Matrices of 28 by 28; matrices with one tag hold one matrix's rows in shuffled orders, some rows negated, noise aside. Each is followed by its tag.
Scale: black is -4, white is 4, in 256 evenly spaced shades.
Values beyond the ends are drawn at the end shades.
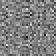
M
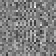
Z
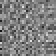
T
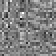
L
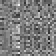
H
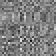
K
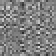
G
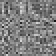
L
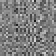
Z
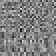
K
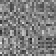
T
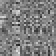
H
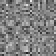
M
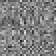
K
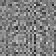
Z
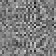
Z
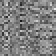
L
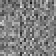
K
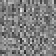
K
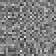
K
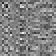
L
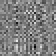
Z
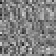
T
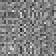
K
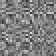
M
